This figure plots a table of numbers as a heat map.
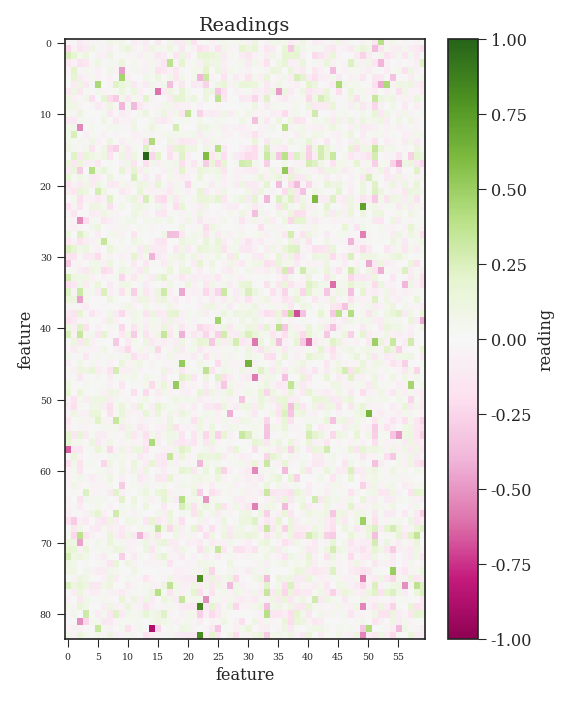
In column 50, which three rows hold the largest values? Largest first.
52, 82, 19
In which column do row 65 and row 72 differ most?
31
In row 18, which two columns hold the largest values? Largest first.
36, 4
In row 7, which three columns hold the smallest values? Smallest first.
15, 35, 25
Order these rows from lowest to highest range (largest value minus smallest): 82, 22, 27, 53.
53, 27, 22, 82
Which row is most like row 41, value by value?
35
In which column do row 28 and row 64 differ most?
23
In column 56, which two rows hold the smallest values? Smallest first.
76, 34
